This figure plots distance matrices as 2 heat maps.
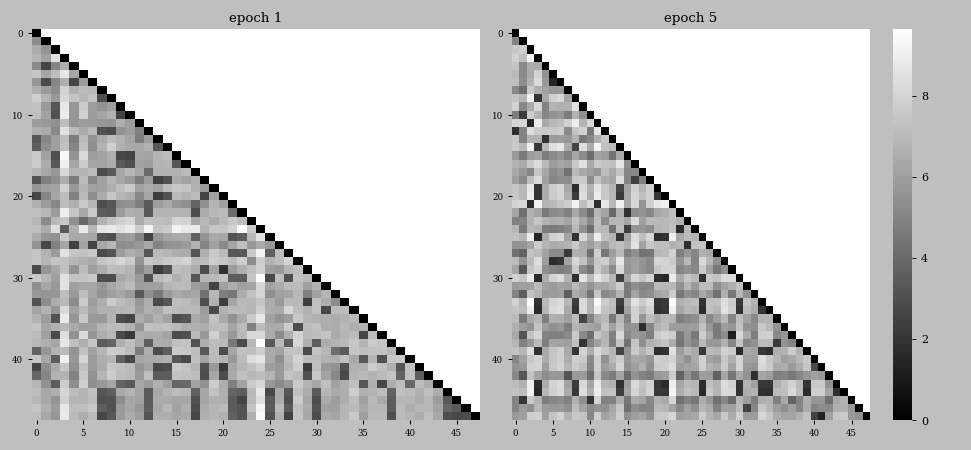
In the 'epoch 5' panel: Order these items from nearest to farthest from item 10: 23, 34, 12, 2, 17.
12, 23, 17, 34, 2
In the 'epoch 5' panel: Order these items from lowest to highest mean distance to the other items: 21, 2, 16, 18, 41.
18, 41, 16, 2, 21
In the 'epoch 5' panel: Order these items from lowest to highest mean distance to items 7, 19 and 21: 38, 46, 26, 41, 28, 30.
30, 46, 38, 26, 28, 41
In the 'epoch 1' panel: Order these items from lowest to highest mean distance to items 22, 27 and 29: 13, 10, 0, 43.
13, 0, 43, 10
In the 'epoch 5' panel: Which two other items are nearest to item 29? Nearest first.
37, 1
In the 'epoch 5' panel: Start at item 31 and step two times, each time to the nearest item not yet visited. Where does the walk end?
15
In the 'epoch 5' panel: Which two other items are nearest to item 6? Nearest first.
5, 28
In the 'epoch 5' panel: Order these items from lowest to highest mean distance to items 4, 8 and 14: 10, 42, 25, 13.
25, 13, 42, 10
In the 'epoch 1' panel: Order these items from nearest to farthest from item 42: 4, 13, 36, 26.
13, 4, 26, 36
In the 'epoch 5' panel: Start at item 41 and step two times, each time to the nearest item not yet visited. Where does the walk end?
40
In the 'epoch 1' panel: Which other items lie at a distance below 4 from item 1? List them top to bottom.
4, 6, 26
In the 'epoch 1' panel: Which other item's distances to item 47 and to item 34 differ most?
27
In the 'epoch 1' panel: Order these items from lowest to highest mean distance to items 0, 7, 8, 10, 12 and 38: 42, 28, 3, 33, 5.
33, 42, 5, 28, 3
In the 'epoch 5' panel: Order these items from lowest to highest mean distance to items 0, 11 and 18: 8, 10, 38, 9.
10, 38, 9, 8
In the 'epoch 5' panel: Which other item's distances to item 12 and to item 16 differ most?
0
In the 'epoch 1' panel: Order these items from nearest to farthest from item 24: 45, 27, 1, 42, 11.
1, 42, 11, 45, 27
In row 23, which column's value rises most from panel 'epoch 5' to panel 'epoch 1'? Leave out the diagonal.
26
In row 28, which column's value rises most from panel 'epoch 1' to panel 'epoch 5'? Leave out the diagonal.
36
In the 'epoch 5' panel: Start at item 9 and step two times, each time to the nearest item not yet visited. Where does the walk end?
35
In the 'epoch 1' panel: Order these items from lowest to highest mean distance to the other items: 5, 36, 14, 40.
14, 40, 36, 5
